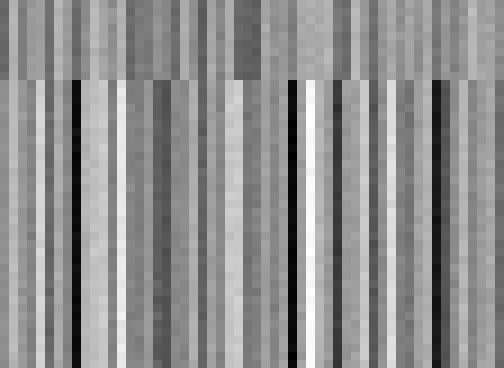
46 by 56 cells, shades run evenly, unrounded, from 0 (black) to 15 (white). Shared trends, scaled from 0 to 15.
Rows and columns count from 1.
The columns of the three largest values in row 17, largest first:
35, 14, 44
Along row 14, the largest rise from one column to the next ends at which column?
10
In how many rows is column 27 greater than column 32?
36
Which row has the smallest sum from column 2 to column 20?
7
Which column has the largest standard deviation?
33
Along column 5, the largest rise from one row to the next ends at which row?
11
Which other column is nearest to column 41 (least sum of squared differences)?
12
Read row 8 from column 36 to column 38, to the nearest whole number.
10 11 7
